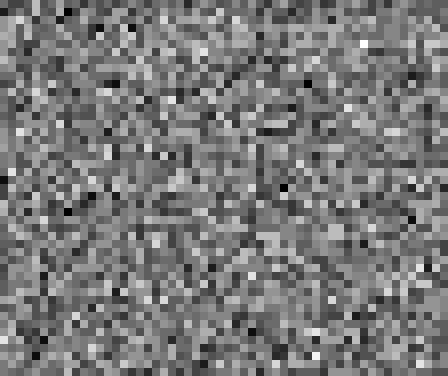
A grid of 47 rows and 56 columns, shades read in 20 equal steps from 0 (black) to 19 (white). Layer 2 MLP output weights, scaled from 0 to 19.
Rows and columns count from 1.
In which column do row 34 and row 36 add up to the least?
27
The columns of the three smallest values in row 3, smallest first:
8, 42, 5
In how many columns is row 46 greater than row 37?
26
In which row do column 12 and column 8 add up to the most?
23
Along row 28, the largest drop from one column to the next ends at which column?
52
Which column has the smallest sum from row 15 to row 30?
9
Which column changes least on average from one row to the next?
49
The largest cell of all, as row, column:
6, 46
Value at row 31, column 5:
10
